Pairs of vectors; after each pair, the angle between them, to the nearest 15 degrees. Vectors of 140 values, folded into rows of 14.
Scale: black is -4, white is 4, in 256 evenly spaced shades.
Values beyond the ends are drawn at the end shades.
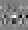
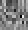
60 degrees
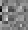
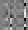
90 degrees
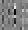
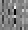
15 degrees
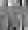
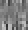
120 degrees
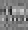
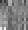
75 degrees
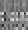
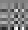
90 degrees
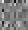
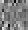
30 degrees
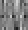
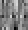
30 degrees
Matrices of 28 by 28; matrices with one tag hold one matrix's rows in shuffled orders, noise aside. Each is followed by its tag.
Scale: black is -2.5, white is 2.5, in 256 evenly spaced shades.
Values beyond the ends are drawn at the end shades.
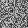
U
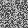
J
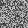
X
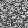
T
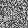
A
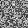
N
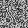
X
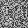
U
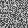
A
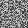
U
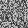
J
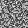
N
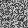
J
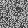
X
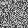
A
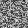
T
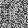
J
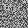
A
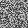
X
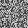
J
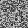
T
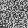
X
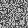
X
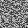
N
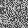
A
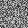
A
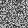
X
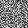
U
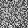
U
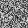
U
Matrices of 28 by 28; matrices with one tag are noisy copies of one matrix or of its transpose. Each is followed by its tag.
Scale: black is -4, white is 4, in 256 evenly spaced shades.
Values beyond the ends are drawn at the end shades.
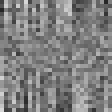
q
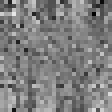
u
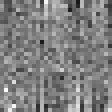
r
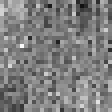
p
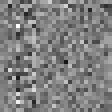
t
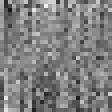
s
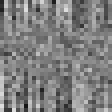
q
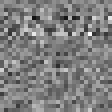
t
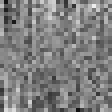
s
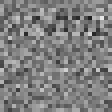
t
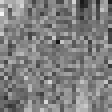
p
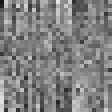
q
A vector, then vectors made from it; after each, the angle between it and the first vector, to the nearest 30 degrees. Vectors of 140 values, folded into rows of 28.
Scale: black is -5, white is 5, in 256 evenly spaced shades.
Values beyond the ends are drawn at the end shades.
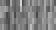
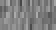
150 degrees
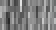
30 degrees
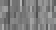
30 degrees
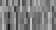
60 degrees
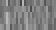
120 degrees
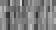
30 degrees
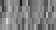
120 degrees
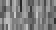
150 degrees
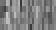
150 degrees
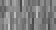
150 degrees
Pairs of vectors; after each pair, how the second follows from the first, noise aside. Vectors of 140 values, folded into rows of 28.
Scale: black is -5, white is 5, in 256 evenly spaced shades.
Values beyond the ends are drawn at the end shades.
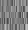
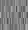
shrunk.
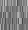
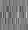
partly zeroed.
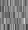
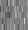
partly zeroed.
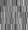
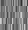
wrapped around.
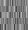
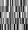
scaled up.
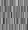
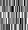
wrapped around, negated, scaled up.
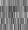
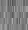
wrapped around, shrunk.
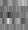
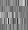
sign-scrambled.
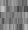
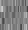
partly zeroed.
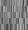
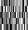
scaled up.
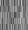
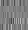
partly zeroed.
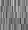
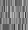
wrapped around.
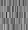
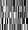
wrapped around, negated, scaled up.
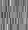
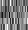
scaled up.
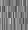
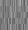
wrapped around, shrunk.
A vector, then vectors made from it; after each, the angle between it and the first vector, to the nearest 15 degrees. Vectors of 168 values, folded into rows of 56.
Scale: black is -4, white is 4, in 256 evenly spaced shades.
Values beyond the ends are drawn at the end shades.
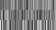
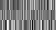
75 degrees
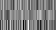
135 degrees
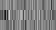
105 degrees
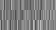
60 degrees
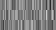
105 degrees
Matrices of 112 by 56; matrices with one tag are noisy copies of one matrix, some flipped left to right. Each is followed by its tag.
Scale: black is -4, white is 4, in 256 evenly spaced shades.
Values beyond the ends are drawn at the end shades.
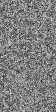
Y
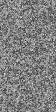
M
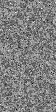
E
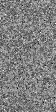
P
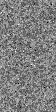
M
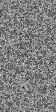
Y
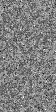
E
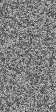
Y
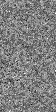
P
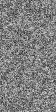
P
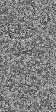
M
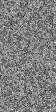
E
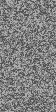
P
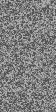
P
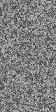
Y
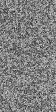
M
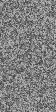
Y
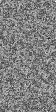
P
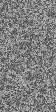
Y
